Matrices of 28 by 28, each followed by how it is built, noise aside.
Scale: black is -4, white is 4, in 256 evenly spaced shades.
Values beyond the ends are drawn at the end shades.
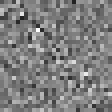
banded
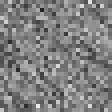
Toeplitz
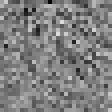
upper triangular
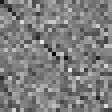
diagonal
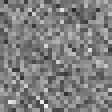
Toeplitz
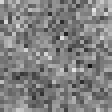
smooth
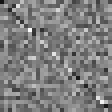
diagonal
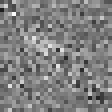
banded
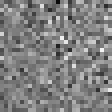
upper triangular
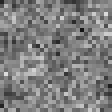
smooth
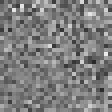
upper triangular
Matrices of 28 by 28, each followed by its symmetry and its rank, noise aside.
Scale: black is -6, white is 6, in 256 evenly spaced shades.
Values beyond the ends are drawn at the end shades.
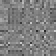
no symmetry, rank three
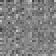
no symmetry, rank four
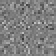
antisymmetric, rank four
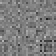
no symmetry, rank three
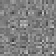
symmetric, rank three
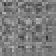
no symmetry, rank three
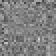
no symmetry, rank five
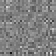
no symmetry, rank four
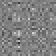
no symmetry, rank three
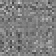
no symmetry, rank three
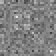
symmetric, rank three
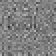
no symmetry, rank five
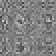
no symmetry, rank four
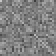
symmetric, rank five
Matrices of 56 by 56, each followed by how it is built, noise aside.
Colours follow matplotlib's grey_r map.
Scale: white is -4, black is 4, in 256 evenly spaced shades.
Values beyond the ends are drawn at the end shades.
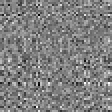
low rank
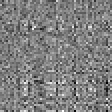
low rank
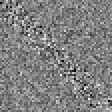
banded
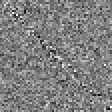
banded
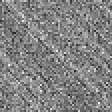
Toeplitz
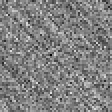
Toeplitz
